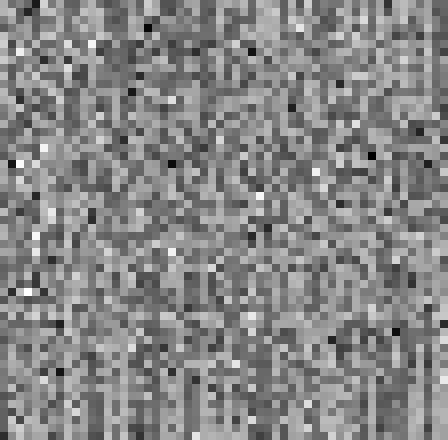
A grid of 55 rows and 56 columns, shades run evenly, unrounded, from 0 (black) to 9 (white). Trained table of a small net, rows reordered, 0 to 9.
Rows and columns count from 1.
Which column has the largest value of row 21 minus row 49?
3
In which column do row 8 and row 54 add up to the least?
17
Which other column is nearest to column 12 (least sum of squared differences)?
51
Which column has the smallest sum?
20
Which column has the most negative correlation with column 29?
48
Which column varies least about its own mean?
35
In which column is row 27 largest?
7
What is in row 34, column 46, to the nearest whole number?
3
